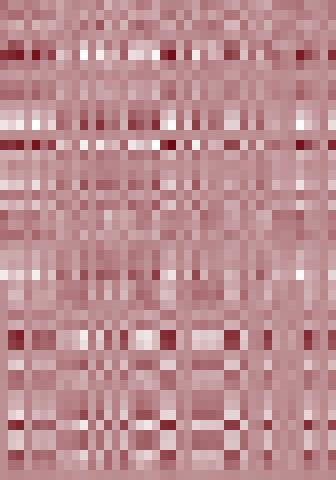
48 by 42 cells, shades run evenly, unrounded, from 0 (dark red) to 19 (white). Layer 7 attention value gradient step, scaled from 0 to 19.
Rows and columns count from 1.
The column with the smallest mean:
13
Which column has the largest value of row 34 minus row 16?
11
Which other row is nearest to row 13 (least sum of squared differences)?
28
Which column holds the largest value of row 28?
38
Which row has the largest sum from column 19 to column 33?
43
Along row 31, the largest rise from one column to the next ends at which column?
21
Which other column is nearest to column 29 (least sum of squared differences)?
30
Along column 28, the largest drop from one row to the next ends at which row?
44
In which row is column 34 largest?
42
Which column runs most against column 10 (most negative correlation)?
14
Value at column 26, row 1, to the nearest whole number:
8
